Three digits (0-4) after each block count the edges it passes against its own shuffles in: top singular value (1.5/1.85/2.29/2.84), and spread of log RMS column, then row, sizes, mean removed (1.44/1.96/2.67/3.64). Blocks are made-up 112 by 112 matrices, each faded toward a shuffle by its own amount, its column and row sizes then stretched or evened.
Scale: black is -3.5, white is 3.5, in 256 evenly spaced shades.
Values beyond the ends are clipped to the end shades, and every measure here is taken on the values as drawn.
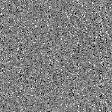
1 3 0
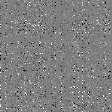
0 3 2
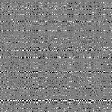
4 1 4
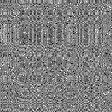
4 0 0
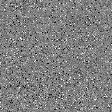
1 1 2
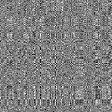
4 3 2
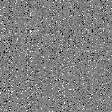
2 2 0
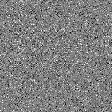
2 0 0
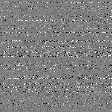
0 0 4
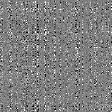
2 4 2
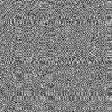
4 0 1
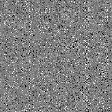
3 2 0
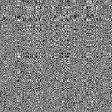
4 3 3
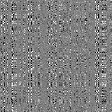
4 4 2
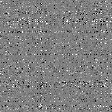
2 2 3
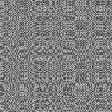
4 0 1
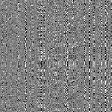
4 4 0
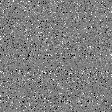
0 0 2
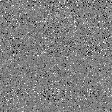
1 1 2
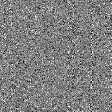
2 2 0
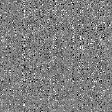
1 3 2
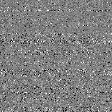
1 1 3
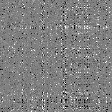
3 3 2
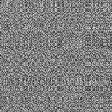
4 2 2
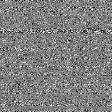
0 0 4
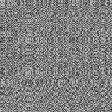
4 1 0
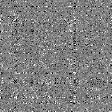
2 2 3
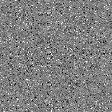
2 1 1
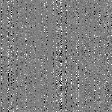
1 4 0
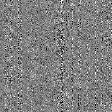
1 4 1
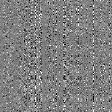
3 4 0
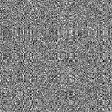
4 2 1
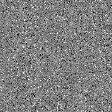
0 2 0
